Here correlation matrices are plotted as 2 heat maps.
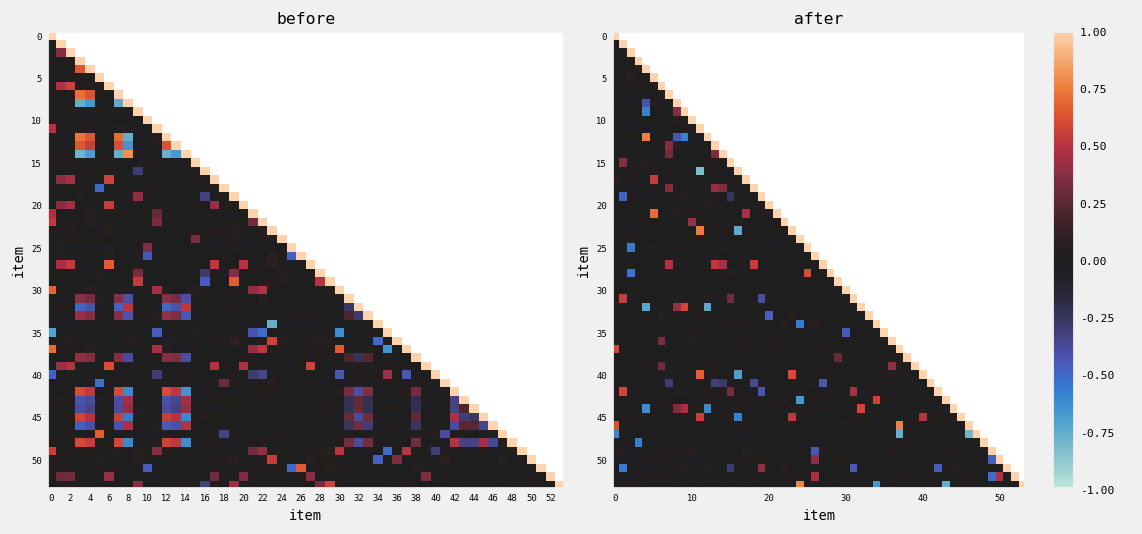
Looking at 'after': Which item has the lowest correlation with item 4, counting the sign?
32
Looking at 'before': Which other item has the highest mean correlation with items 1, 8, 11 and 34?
14
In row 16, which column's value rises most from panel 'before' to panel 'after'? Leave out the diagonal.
29
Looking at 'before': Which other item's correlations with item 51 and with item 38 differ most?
26
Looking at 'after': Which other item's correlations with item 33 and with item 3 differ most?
48
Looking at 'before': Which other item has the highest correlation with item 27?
6
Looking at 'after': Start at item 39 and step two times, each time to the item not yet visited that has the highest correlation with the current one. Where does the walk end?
6
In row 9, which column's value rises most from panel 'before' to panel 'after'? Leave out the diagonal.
32
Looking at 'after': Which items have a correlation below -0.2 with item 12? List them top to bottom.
8, 9, 32, 44
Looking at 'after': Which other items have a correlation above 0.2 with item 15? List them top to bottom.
1, 31, 42
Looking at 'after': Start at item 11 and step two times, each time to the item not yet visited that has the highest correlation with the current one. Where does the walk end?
40
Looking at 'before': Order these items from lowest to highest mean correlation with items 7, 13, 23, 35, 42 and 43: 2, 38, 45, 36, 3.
2, 36, 38, 45, 3
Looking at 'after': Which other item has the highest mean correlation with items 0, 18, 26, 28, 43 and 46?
37
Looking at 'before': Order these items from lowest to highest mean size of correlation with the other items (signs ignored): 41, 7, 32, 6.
41, 6, 32, 7
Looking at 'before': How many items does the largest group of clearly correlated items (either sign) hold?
17
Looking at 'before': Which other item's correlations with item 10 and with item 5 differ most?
47
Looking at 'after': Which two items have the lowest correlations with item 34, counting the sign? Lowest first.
53, 24
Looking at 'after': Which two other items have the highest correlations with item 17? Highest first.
5, 21
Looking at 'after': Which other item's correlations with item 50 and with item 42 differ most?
1
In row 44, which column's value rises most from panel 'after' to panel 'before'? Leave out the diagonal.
14
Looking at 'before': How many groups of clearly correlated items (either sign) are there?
8
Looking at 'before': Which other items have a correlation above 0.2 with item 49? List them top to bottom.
0, 11, 21, 22, 30, 37
